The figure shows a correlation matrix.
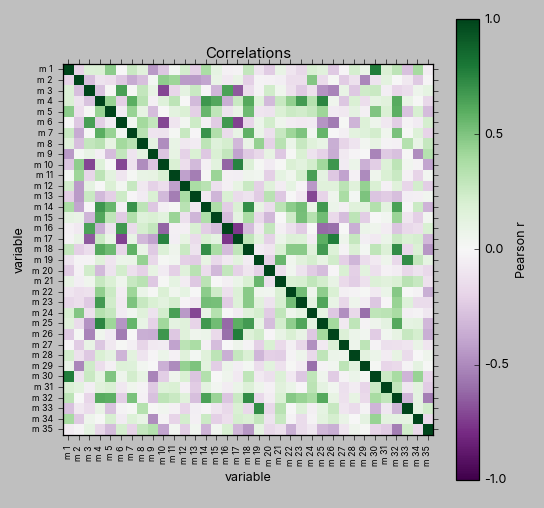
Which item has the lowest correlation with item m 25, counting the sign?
m 16
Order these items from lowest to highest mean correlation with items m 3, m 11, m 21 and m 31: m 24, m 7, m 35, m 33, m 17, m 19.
m 17, m 35, m 33, m 7, m 19, m 24
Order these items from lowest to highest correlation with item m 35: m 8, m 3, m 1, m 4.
m 4, m 1, m 3, m 8
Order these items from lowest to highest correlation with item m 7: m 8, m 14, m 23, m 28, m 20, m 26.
m 20, m 26, m 28, m 8, m 23, m 14
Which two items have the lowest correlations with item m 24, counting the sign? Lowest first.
m 13, m 29
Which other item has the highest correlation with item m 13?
m 29
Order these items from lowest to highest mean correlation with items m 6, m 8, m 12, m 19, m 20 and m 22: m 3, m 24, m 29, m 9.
m 24, m 9, m 29, m 3
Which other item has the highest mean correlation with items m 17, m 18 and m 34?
m 25
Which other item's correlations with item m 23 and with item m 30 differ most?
m 1
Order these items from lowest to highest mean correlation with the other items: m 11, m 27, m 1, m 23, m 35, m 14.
m 35, m 27, m 11, m 1, m 23, m 14
